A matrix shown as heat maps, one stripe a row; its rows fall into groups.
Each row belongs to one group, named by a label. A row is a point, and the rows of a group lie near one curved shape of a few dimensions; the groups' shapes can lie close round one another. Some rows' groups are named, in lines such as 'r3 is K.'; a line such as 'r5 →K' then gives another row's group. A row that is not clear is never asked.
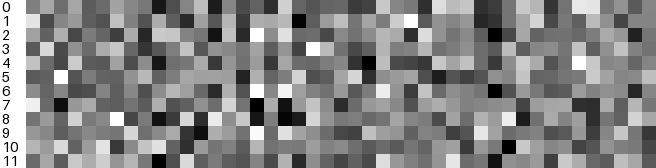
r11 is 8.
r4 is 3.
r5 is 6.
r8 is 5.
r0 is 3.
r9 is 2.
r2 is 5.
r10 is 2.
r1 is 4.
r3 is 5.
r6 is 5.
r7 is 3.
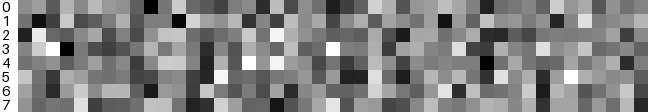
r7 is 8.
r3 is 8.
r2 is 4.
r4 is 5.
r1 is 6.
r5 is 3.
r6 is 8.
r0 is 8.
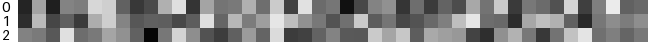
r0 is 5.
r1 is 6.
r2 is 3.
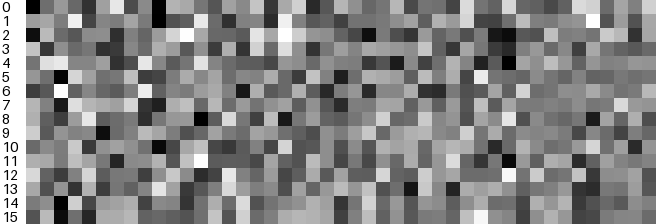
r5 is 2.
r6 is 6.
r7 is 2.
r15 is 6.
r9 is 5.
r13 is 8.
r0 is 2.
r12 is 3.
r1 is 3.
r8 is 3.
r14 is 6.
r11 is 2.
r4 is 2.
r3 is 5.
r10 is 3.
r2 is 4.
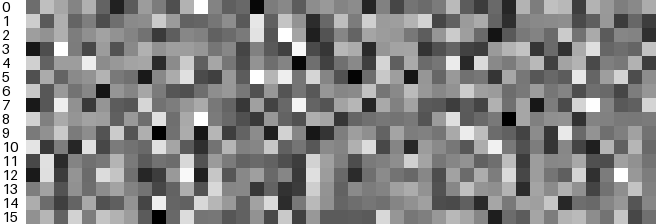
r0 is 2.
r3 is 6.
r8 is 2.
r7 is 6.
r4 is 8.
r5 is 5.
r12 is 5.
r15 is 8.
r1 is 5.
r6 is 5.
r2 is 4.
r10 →8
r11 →5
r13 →5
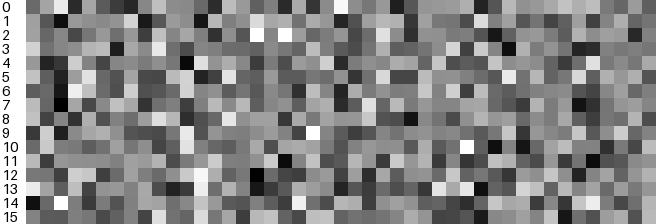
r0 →8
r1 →2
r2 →5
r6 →2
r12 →2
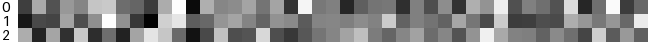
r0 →5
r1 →2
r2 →8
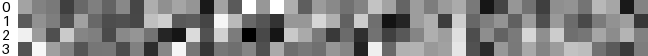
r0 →5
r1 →8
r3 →8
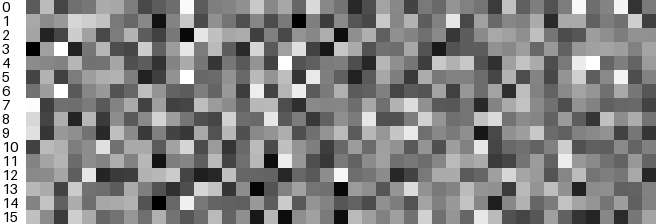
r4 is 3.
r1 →8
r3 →6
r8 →8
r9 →4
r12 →8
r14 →8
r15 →3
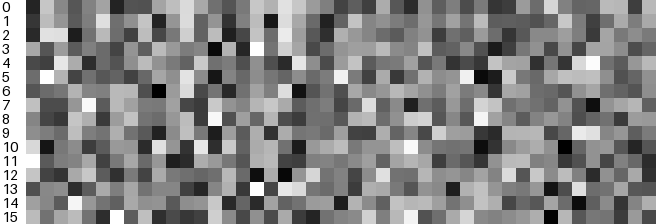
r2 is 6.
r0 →4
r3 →5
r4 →6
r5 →8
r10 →4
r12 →3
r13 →2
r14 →3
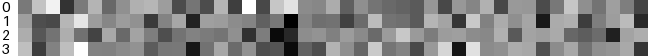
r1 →8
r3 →8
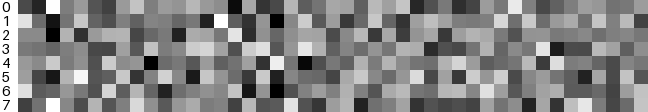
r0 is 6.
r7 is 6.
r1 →3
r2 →6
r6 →5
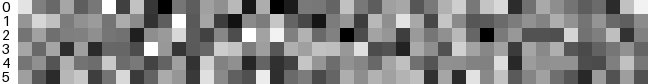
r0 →5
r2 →5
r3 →8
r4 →5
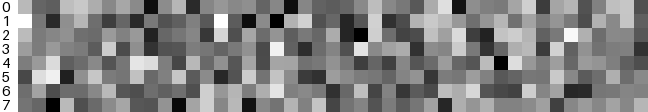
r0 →8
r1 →3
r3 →4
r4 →2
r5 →6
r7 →6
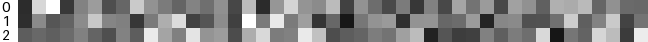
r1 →5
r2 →4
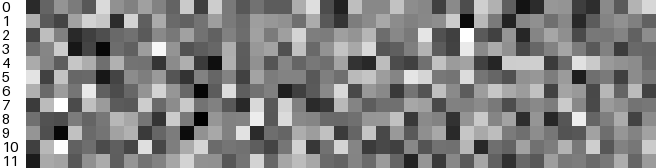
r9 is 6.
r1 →2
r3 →8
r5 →5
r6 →8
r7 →6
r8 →2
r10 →2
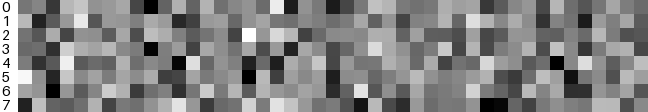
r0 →8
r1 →8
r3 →8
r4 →6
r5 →3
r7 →4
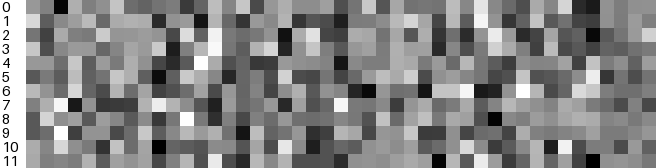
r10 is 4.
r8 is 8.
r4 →3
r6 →3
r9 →6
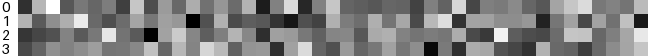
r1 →8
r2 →2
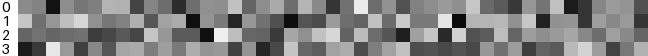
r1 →8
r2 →8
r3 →6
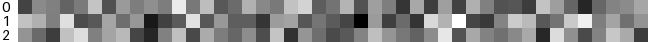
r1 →3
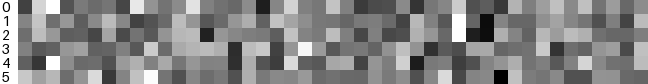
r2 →8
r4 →6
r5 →2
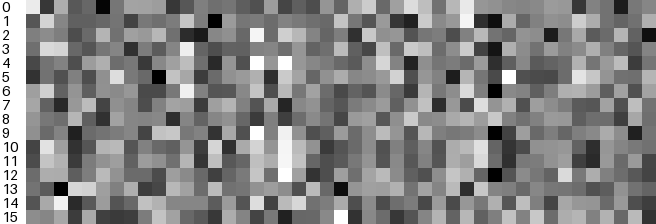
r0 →5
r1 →8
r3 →8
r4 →5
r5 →2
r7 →3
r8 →5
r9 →5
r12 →4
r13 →2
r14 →2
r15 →8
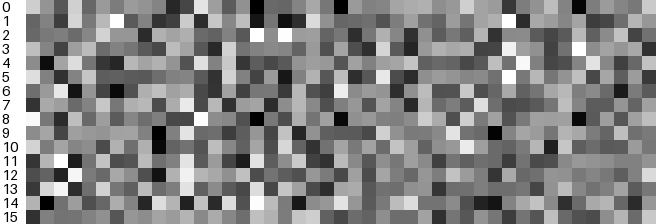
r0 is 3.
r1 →5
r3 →3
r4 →6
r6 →8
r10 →4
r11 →6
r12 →2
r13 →6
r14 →4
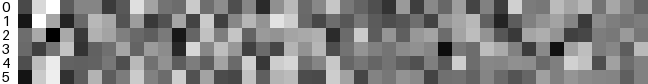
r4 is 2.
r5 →6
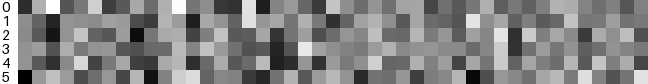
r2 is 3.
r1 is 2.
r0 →6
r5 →2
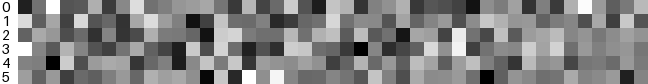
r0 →6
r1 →8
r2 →8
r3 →3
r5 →5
